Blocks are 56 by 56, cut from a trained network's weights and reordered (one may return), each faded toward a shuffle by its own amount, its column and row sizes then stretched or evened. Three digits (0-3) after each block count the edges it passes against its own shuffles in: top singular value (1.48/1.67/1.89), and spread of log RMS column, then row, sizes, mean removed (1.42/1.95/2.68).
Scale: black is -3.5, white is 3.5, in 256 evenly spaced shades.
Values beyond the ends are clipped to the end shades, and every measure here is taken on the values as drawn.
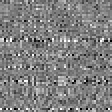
3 0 3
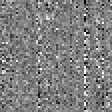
1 3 0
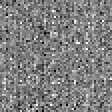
0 1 1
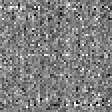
0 0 2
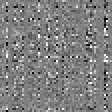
0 3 2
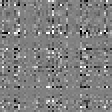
3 3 3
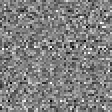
1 0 2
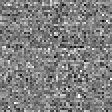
0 1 1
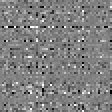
0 2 3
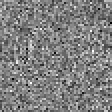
0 0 0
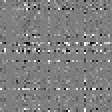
2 3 3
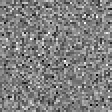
0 1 1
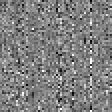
2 3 0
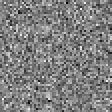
1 1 0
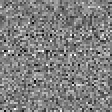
0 0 2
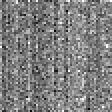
3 1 1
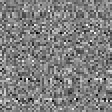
3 0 2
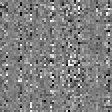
0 3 2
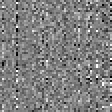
3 3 0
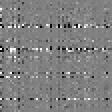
3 2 3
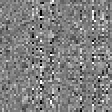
1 3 0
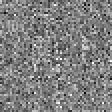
0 1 1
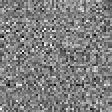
2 1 2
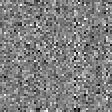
1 2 1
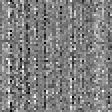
3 3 0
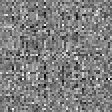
3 2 1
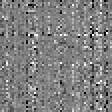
1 3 2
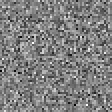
0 0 1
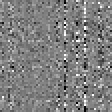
1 3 1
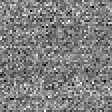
0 0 0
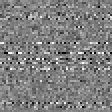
1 0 3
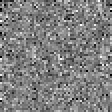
0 1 2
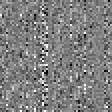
2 3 0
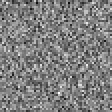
1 0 0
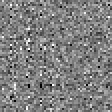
0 2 1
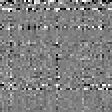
3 1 3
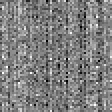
3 2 1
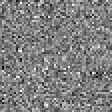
1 1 1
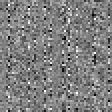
1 3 0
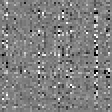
0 3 2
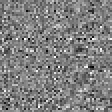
2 1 2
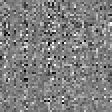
0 3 2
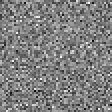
2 0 1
